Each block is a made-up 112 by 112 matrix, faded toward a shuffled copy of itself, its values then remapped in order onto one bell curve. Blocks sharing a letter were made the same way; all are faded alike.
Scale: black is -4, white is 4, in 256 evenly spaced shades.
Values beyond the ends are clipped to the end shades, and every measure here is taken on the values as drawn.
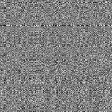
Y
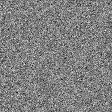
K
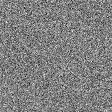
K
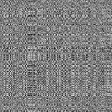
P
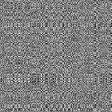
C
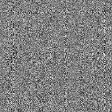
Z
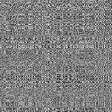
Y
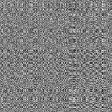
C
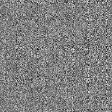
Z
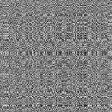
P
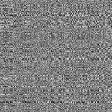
Y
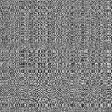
P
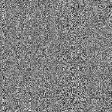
Z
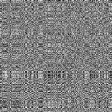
C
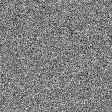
K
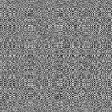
P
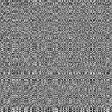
P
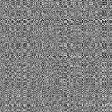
P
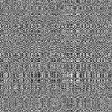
P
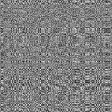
C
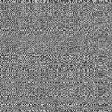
Y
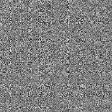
Z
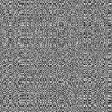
C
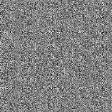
Z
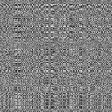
P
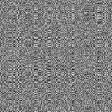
C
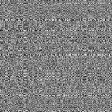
Y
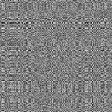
P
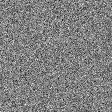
K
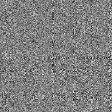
Z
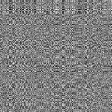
P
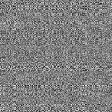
Y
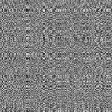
C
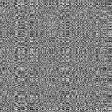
C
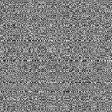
Y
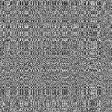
P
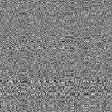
Y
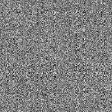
Z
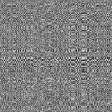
P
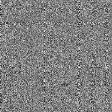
Z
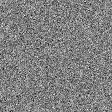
K
